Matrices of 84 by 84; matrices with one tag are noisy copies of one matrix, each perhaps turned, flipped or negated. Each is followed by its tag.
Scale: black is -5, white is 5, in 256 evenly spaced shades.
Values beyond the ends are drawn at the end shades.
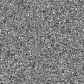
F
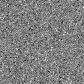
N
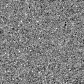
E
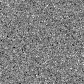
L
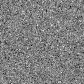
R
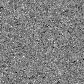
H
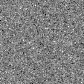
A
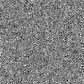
E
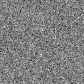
A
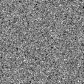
N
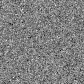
H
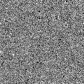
E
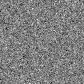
F
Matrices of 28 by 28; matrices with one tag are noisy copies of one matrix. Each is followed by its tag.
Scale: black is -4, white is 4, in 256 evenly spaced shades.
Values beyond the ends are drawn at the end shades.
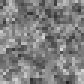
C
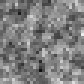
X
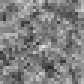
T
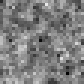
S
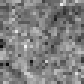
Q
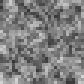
C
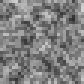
T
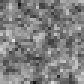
C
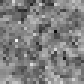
X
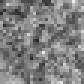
X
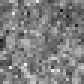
Q
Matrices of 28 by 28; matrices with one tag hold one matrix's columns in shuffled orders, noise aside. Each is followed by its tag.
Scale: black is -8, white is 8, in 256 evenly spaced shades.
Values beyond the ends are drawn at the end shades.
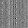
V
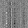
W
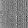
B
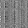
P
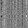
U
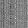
V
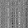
W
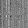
U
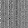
V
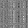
P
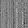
W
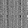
U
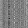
V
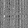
U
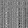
W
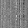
U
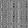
P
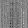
W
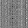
V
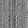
B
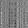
W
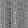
W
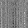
W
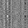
U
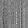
W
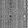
U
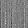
W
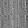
U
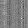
V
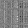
P
